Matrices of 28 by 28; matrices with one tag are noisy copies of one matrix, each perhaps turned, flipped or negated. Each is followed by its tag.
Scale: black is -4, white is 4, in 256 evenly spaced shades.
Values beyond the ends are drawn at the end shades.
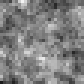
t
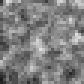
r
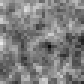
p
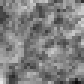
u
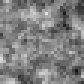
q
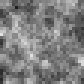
t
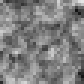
u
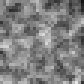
r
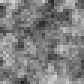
t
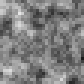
q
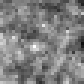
p
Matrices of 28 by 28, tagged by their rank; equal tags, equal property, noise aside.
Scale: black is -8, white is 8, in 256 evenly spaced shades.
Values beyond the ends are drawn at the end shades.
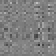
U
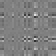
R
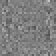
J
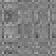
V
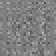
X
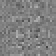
X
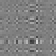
R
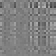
R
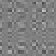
V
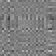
V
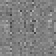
X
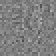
J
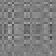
R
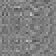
X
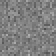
J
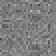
J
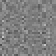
X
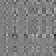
V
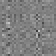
U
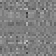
U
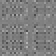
V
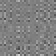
V
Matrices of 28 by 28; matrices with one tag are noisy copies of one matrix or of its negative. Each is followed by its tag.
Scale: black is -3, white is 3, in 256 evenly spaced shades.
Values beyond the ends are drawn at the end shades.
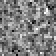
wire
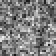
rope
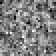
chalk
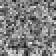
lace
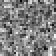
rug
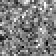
rope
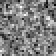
chalk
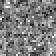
rug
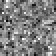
rug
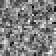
rug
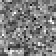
lace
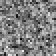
lace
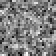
lace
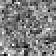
lace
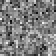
rug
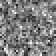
lace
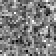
wire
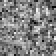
wire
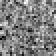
rope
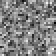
rug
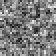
wire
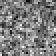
rope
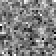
rope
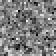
lace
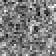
wire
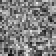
lace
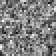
rug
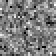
chalk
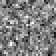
rug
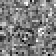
rope
